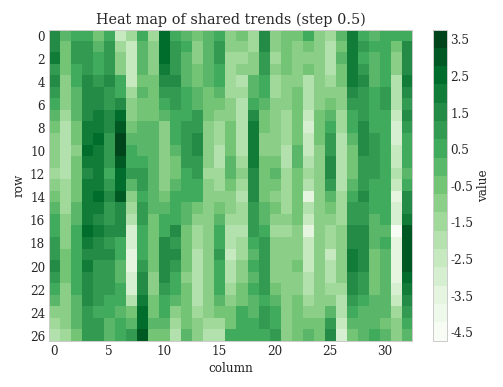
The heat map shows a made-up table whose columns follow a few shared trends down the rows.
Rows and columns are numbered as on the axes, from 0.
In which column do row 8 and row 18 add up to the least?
31
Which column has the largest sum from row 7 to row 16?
6
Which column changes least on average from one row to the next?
24
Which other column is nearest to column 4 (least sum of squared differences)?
3
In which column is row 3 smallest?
7
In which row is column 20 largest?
26
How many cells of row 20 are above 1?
6
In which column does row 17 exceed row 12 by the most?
32
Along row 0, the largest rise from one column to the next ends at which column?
10
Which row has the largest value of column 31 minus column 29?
0
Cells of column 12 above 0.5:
4
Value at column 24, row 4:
-1
